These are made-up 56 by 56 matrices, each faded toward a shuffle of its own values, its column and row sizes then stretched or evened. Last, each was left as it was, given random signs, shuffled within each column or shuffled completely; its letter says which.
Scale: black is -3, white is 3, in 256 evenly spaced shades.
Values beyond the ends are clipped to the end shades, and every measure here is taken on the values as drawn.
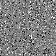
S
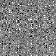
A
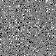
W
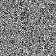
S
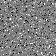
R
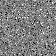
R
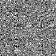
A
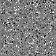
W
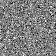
R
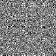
A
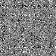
W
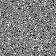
R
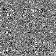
W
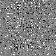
W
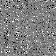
W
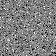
R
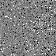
S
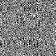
A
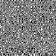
A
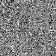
S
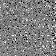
W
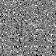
A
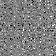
A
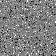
R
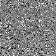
W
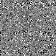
W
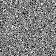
R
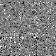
W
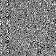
S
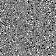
S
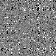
A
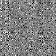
A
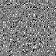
A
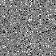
A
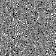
S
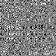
A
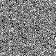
S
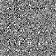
A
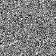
W
